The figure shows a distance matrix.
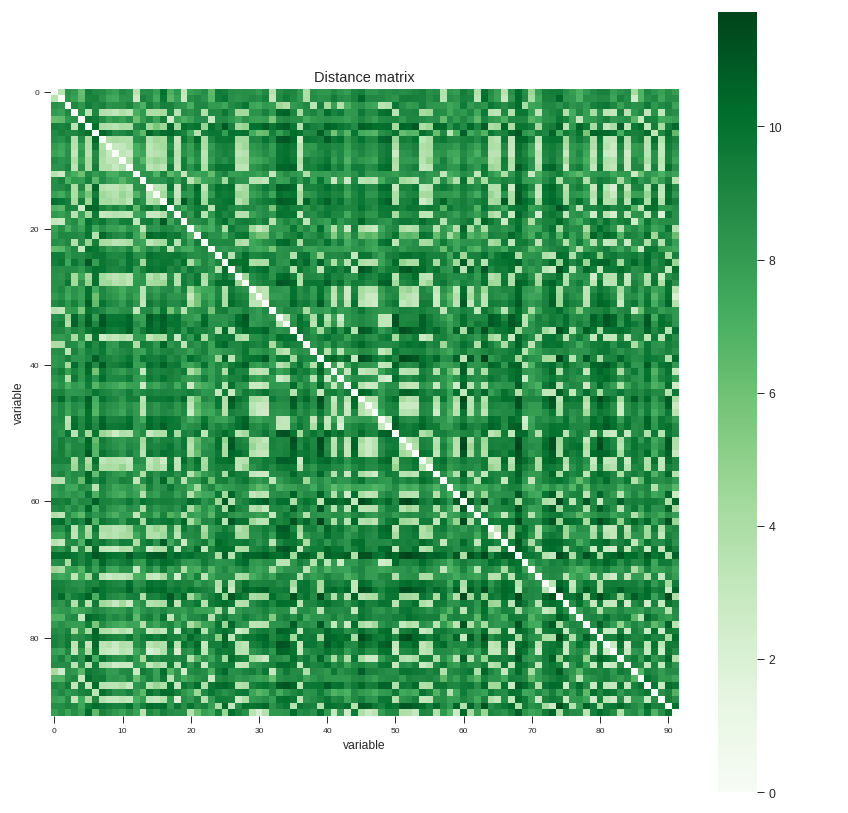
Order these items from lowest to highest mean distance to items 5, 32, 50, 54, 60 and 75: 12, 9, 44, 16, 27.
9, 27, 16, 12, 44
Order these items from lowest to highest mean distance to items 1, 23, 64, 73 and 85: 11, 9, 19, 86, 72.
19, 86, 9, 72, 11
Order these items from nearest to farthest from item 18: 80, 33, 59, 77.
59, 77, 80, 33
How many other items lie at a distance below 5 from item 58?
3
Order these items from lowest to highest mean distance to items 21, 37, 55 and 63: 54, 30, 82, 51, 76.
30, 51, 82, 54, 76
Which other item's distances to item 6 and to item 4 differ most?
17
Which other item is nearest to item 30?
91
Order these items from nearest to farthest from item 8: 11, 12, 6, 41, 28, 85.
11, 28, 12, 85, 41, 6
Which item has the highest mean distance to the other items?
68
